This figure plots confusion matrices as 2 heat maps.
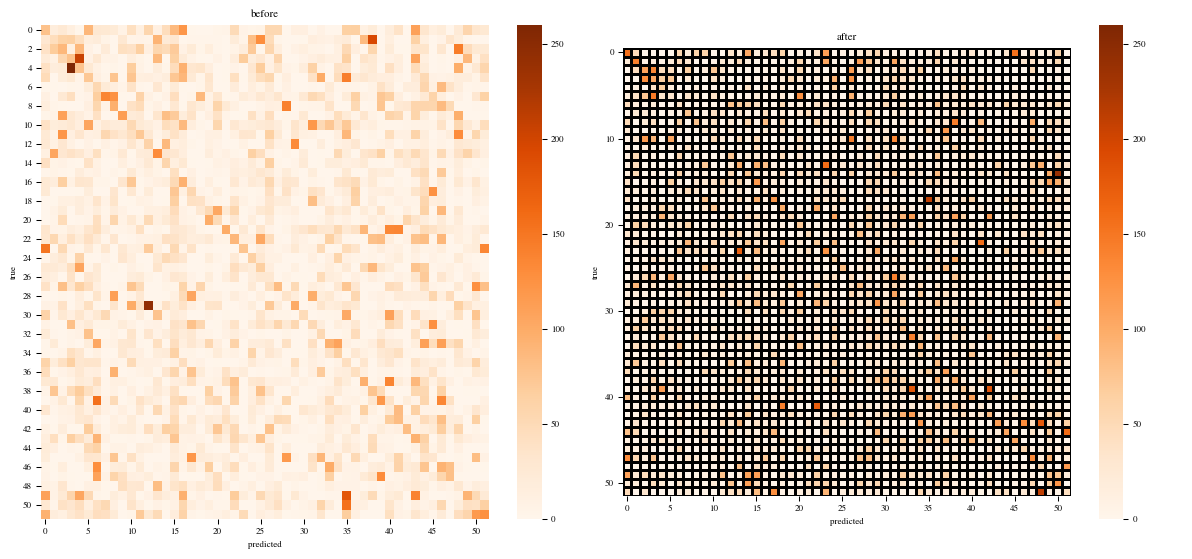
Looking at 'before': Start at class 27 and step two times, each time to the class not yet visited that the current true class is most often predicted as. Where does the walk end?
35
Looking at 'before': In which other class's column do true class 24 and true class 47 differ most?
39
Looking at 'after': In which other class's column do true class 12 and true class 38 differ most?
30
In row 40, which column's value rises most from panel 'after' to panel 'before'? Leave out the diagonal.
41
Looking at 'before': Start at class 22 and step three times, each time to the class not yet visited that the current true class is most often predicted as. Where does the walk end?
3
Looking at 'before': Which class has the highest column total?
15
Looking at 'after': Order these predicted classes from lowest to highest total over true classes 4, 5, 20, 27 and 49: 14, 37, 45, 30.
45, 37, 30, 14
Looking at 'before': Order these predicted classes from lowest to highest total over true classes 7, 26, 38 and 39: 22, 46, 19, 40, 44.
40, 19, 22, 44, 46
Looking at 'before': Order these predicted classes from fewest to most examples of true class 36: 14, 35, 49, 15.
49, 35, 14, 15
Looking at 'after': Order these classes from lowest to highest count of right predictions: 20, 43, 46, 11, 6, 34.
11, 6, 46, 20, 34, 43
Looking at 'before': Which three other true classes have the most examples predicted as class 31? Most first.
10, 28, 18
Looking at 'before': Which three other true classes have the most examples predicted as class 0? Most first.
23, 49, 51
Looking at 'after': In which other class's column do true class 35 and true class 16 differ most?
40
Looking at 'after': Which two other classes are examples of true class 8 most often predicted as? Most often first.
38, 47
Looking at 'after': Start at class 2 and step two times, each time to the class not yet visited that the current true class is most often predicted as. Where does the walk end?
26
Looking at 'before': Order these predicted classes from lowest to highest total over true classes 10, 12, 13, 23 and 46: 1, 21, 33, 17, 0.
21, 17, 1, 33, 0
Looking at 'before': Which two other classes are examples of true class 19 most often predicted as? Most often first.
20, 46
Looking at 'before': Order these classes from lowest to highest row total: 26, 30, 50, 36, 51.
26, 36, 30, 50, 51
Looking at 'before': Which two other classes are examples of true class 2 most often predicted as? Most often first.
48, 4
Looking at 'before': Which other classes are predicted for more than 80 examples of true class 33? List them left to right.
6, 34, 44, 46
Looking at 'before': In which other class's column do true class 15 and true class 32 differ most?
5
